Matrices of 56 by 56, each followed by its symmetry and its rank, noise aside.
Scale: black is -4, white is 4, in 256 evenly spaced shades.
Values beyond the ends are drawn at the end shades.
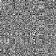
no symmetry, rank six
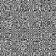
antisymmetric, rank eight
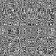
no symmetry, rank seven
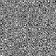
antisymmetric, rank eight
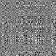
no symmetry, rank six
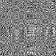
no symmetry, rank seven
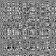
no symmetry, rank six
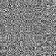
antisymmetric, rank six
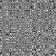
no symmetry, rank seven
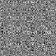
antisymmetric, rank six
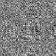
antisymmetric, rank eight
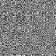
no symmetry, rank seven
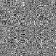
no symmetry, rank seven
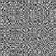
antisymmetric, rank six
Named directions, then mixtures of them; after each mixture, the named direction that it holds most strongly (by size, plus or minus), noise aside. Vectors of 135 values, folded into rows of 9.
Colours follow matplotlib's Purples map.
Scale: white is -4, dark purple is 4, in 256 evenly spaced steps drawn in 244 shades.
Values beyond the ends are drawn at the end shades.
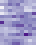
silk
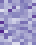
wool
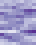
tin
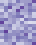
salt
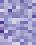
wool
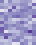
wool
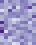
wool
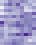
silk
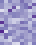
wool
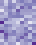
salt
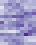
silk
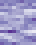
tin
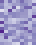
wool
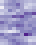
silk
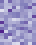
wool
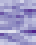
tin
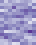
tin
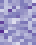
wool
